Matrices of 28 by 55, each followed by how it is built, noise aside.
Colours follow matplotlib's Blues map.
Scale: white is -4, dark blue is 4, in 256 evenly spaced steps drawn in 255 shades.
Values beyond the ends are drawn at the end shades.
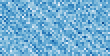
Toeplitz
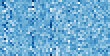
uneven columns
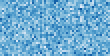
noise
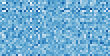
low rank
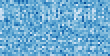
blocks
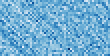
Toeplitz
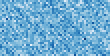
Toeplitz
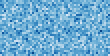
repeating columns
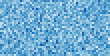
noise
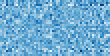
low rank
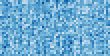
blocks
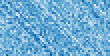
Toeplitz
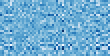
low rank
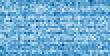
blocks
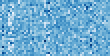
uneven columns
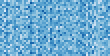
repeating rows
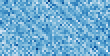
Toeplitz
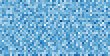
repeating columns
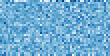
low rank
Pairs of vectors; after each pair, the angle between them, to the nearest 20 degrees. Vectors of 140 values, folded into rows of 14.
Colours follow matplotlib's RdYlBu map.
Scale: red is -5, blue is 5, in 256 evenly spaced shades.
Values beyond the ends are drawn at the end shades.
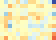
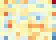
160 degrees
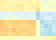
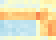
160 degrees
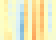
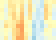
140 degrees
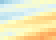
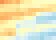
160 degrees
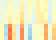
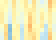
140 degrees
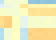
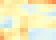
160 degrees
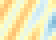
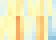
80 degrees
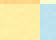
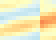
120 degrees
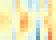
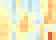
40 degrees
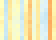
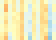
160 degrees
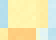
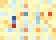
100 degrees
